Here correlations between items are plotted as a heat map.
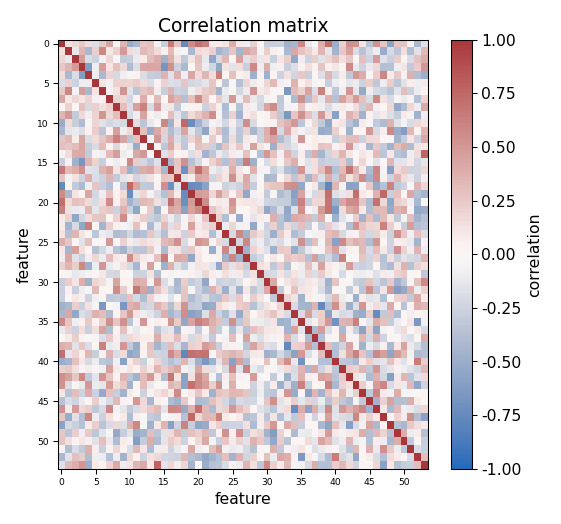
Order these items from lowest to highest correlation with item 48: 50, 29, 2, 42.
42, 50, 2, 29
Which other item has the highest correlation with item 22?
9
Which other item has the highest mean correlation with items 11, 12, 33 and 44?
14
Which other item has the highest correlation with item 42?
16
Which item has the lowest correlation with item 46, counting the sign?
34
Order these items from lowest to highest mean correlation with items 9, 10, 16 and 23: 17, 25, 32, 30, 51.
32, 30, 51, 17, 25
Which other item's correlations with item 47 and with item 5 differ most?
19
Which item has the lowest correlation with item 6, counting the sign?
33
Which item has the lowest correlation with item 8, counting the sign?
49
